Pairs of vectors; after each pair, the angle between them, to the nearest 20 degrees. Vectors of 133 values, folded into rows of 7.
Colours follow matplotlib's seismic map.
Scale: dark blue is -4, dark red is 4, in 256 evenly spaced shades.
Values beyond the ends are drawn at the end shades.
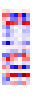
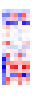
140 degrees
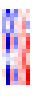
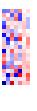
60 degrees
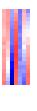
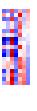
140 degrees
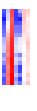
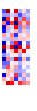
80 degrees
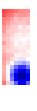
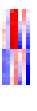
80 degrees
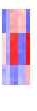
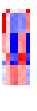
160 degrees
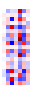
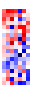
140 degrees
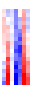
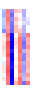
100 degrees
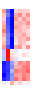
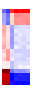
100 degrees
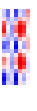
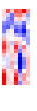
140 degrees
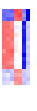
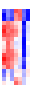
20 degrees
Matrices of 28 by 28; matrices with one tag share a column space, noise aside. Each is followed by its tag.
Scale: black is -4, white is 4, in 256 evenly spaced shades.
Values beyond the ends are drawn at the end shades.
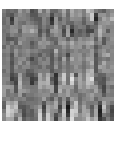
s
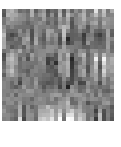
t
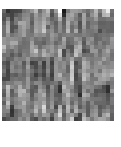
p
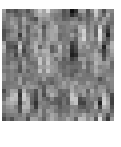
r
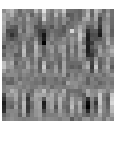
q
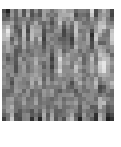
t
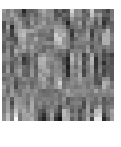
t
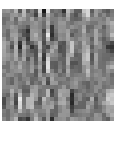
r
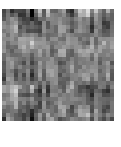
p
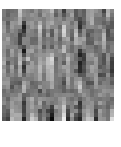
t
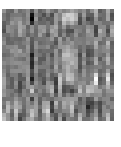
s
